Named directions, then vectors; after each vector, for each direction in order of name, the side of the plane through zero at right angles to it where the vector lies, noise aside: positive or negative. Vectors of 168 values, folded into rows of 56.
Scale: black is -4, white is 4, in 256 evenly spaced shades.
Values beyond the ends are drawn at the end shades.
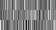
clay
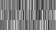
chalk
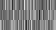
positive, positive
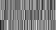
positive, negative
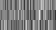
negative, negative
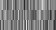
negative, negative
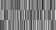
positive, negative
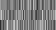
positive, negative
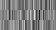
positive, positive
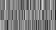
negative, positive
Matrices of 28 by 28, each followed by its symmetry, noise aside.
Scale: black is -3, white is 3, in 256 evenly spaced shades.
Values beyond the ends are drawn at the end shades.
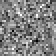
no symmetry.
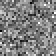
same after a half turn.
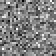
no symmetry.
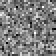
antisymmetric.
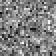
no symmetry.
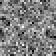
same after a half turn.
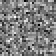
antisymmetric.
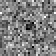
symmetric across the other diagonal.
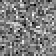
same after a half turn.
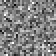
antisymmetric.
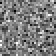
no symmetry.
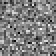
no symmetry.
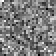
symmetric across the other diagonal.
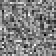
antisymmetric.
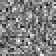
no symmetry.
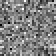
antisymmetric.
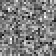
same after a half turn.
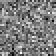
antisymmetric.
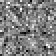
antisymmetric.
